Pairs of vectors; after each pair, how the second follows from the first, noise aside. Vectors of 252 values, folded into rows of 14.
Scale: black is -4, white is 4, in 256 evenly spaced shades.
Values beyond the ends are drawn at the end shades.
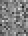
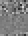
negated, partly zeroed.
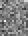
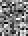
wrapped around, negated, scaled up.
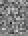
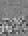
wrapped around, partly zeroed.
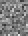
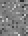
partly zeroed.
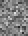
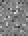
partly zeroed.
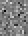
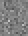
reversed, negated, shrunk.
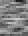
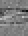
wrapped around, partly zeroed.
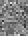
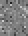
negated, partly zeroed.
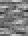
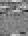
partly zeroed.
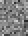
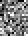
reversed, scaled up.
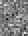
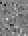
negated, partly zeroed.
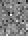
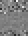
wrapped around, partly zeroed.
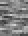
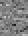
negated, partly zeroed.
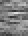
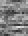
wrapped around.
